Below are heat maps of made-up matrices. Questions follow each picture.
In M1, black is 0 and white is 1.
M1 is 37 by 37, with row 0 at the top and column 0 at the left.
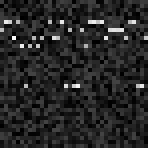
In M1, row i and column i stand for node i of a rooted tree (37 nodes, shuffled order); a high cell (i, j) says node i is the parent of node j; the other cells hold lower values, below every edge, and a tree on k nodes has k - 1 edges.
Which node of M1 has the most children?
5
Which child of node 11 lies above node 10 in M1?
9
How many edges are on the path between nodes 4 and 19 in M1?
4
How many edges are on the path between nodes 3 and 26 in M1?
2
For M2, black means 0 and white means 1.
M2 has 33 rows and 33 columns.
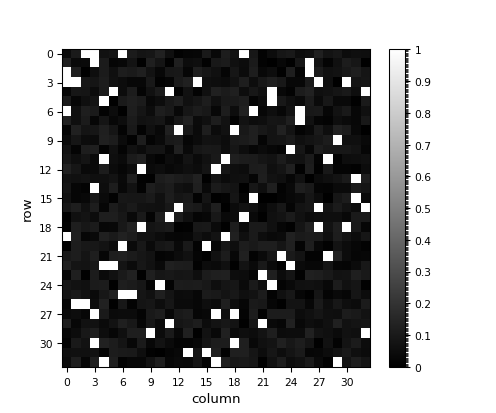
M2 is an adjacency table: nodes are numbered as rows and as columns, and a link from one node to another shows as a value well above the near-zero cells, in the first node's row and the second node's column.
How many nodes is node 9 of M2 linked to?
1
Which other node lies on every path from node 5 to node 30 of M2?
node 4
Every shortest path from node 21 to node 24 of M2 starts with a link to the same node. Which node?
node 28
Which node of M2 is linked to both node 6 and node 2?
node 0
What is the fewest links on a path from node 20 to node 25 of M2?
2
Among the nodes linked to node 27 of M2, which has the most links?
node 3
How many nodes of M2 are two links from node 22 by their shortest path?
3
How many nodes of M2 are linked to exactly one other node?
6
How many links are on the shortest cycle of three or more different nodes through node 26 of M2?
5
